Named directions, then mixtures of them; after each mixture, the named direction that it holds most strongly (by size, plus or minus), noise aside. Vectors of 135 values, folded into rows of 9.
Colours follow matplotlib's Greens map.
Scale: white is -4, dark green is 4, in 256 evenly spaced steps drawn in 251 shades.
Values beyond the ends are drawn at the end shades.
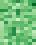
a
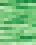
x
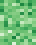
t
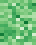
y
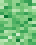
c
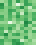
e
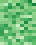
y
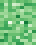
e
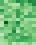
a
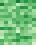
x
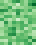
a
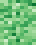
a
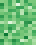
e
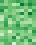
t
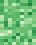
t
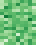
c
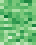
c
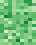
c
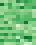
x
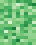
e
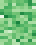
c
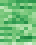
x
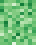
t
